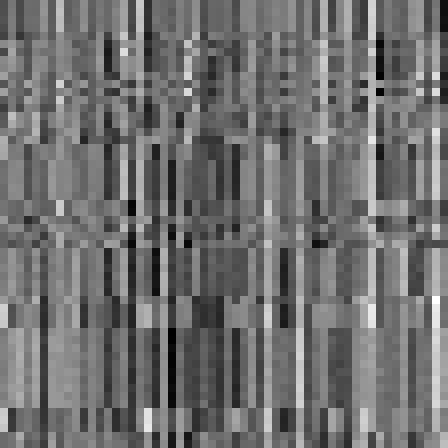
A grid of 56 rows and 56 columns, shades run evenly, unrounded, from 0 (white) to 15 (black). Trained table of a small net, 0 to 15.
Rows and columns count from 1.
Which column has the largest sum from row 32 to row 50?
22
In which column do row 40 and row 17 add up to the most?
36
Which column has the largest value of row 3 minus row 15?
56
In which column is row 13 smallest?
8
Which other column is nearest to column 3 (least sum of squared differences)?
7
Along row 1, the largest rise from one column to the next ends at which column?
19
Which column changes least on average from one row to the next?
12
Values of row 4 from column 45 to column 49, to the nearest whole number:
10 11 3 10 8
